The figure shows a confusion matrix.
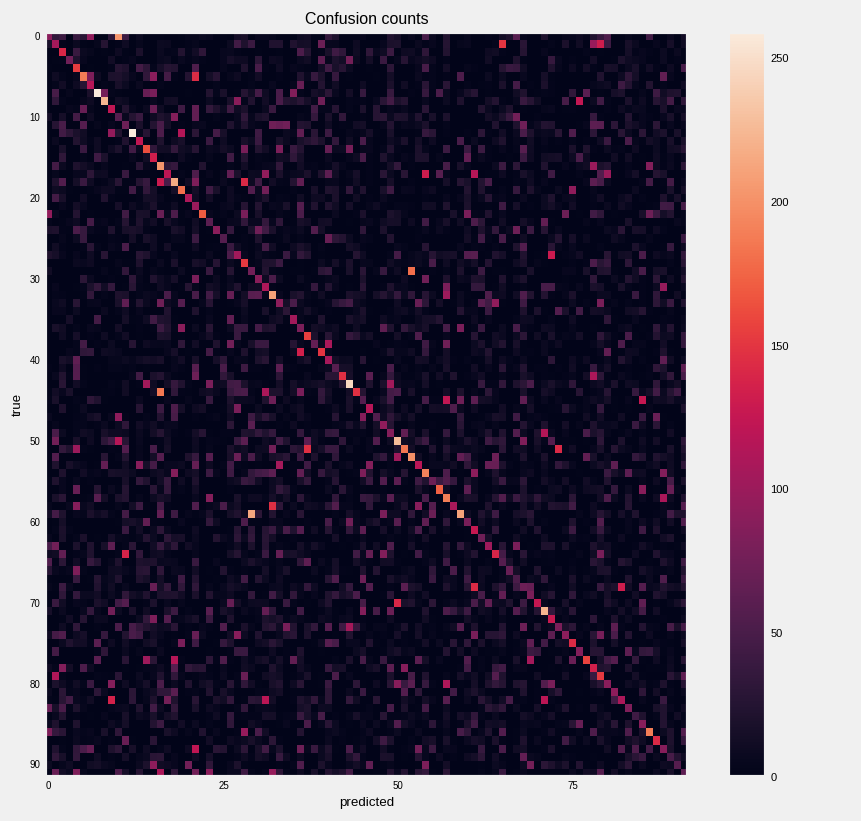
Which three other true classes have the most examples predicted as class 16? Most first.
44, 18, 91
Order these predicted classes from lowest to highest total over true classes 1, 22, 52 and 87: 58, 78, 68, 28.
58, 68, 28, 78
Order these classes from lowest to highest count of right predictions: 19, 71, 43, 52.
19, 52, 71, 43
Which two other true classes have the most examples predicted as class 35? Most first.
7, 77
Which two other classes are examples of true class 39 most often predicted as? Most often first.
36, 80
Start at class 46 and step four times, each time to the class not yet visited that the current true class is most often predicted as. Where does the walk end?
60
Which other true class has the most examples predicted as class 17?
82
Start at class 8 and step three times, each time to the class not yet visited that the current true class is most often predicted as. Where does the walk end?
0
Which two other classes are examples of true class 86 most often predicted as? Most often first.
28, 0
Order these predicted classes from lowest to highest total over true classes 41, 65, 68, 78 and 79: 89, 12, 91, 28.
12, 89, 28, 91
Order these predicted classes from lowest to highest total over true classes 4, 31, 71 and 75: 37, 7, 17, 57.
37, 17, 7, 57
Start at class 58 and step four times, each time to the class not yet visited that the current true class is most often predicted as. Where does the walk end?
21
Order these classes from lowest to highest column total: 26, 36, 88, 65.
88, 26, 65, 36
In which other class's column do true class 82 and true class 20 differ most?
9
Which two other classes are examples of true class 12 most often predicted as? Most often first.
19, 9
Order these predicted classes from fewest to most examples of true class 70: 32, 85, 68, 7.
32, 7, 68, 85
